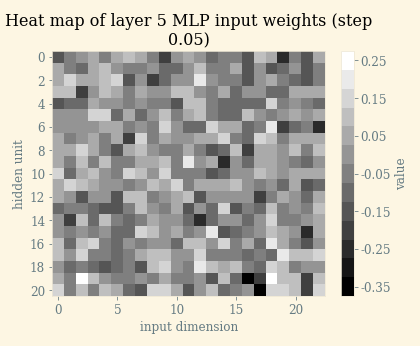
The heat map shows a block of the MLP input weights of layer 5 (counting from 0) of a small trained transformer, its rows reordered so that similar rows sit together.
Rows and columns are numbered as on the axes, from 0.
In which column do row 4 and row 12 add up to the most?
11
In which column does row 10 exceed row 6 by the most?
22
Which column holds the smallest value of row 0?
19
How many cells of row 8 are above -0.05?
14
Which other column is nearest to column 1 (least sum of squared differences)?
10
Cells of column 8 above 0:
7
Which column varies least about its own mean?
20
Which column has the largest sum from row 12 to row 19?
18
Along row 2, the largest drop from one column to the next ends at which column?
6
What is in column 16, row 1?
-0.15
